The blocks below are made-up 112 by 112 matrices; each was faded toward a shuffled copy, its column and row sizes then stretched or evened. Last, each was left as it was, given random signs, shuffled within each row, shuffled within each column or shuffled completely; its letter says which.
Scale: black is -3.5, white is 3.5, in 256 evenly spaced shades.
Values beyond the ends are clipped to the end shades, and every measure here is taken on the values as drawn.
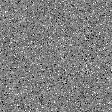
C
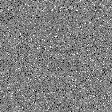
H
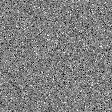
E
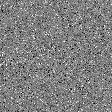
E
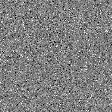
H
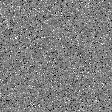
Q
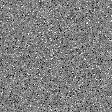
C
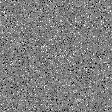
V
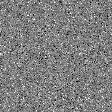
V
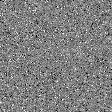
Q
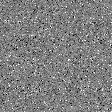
Q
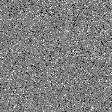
V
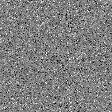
V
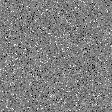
C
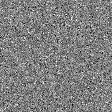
Q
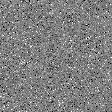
H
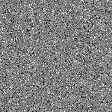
V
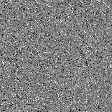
V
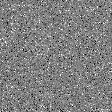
V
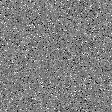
E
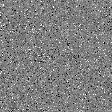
V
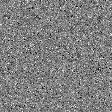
V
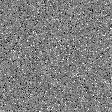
E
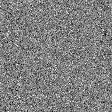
C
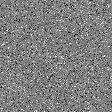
E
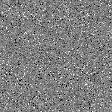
H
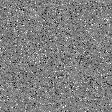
Q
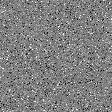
Q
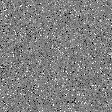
V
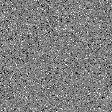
H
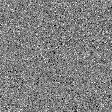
Q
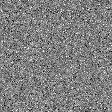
Q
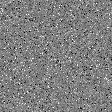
E
